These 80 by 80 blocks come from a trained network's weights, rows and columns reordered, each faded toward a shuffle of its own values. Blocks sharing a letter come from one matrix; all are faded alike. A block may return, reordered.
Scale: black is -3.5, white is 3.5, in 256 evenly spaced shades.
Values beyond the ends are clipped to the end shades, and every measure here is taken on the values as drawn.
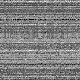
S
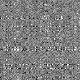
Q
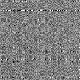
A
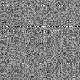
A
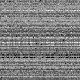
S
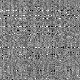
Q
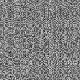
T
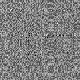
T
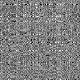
Q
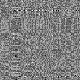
T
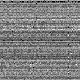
S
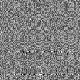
T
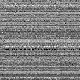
S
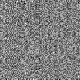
A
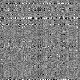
Q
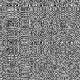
T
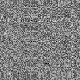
T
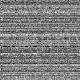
S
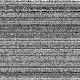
S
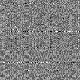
A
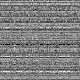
S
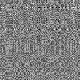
T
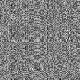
T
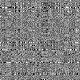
Q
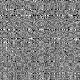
Q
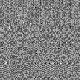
T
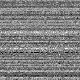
S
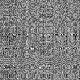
A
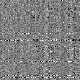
Q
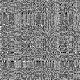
A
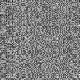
T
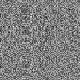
T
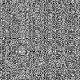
A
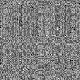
A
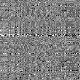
Q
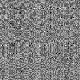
A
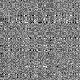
Q
